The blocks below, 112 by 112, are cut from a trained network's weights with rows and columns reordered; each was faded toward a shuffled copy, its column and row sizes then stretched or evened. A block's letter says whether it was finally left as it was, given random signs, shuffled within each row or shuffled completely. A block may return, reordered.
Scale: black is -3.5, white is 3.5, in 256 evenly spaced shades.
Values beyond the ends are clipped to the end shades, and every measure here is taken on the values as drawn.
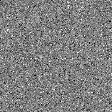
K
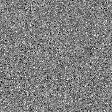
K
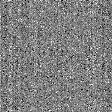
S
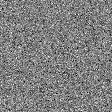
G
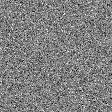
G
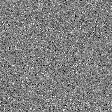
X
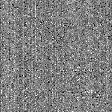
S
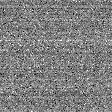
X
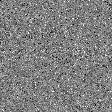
X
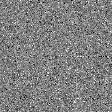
K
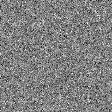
K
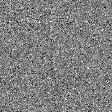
K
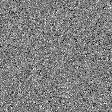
X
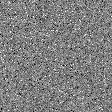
G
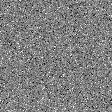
G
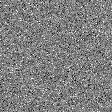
G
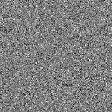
S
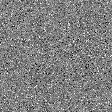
X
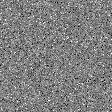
G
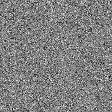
K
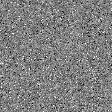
K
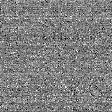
S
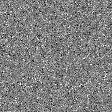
X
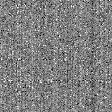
S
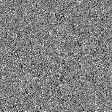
K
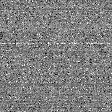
X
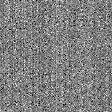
S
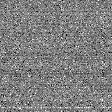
S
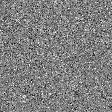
X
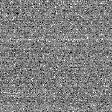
S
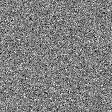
G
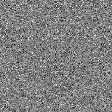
S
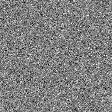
X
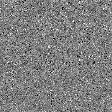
K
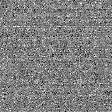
S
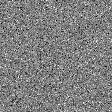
G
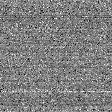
X
